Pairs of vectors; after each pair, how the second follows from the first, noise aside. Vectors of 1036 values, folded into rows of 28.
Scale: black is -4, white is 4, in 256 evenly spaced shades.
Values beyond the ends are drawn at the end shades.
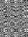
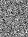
shuffled.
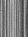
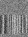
reversed, partly zeroed.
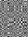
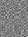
reversed, shrunk.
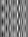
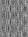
reversed, negated, shrunk.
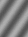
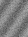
reversed, shrunk.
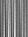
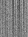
reversed, negated, shrunk.
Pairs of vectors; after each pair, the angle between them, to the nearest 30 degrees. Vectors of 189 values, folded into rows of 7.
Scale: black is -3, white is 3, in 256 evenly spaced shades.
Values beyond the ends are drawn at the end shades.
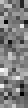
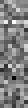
120 degrees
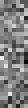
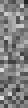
60 degrees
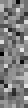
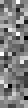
150 degrees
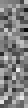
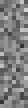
150 degrees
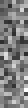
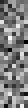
60 degrees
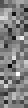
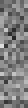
60 degrees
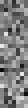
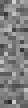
120 degrees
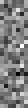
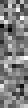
90 degrees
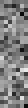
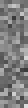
150 degrees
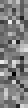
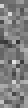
60 degrees
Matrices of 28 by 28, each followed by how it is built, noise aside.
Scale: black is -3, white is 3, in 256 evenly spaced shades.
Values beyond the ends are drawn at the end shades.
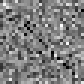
diagonal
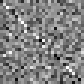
diagonal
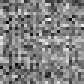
blocks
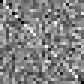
diagonal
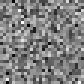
noise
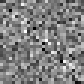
banded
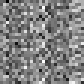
repeating rows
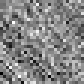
Toeplitz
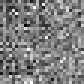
blocks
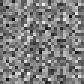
repeating rows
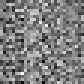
repeating rows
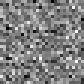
repeating rows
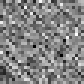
Toeplitz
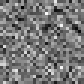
Toeplitz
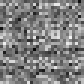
blocks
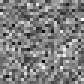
noise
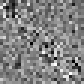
banded
